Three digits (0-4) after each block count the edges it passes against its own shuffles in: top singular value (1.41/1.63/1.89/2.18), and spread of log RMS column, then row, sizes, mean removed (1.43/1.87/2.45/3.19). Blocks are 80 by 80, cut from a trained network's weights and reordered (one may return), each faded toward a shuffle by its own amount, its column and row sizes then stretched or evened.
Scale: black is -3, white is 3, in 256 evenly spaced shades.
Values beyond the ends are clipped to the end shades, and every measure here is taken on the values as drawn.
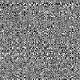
4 2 3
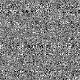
1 1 3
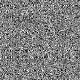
2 0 2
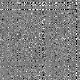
3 3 3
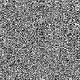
3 0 1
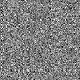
3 2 0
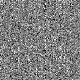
2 2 0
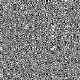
3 2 3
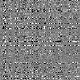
1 3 4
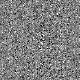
0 3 0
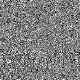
1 1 2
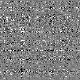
0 3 4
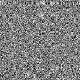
3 1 1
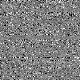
0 0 4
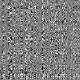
4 4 3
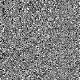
2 2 0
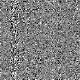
0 3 2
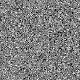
2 0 1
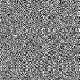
4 2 1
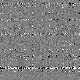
3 2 4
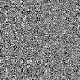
3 2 0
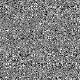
1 1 3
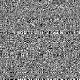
4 0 3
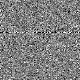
0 1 2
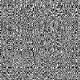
4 3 2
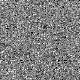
0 0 2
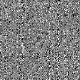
0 3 1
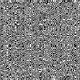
4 3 2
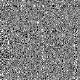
0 3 1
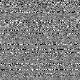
1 0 4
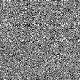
2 0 1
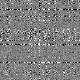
3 2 4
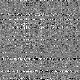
3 2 4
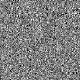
1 2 1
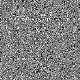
1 3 1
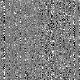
2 4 0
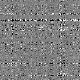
2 3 4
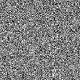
3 1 0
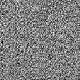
4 1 0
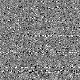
1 0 3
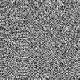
4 0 0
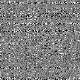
0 2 4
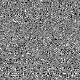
0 0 3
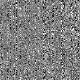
1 4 0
